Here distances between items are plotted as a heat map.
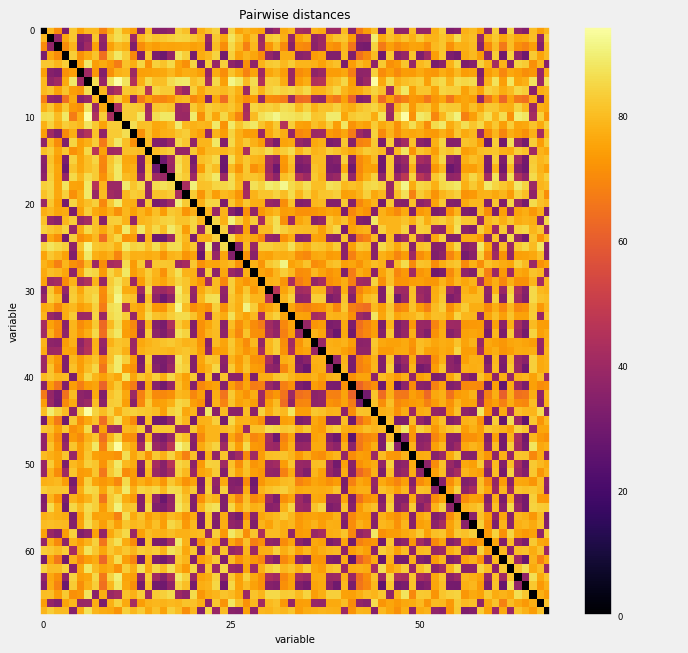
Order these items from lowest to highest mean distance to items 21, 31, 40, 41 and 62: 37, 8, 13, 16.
16, 13, 8, 37
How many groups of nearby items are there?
5
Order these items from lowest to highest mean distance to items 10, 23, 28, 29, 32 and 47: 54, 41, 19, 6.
41, 54, 19, 6
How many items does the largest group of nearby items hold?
26
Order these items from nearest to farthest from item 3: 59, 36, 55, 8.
55, 59, 8, 36
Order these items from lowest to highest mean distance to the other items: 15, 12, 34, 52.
34, 15, 52, 12
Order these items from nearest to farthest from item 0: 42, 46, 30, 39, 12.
30, 39, 42, 12, 46
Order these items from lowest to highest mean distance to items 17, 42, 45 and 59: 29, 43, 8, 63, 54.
54, 63, 8, 43, 29
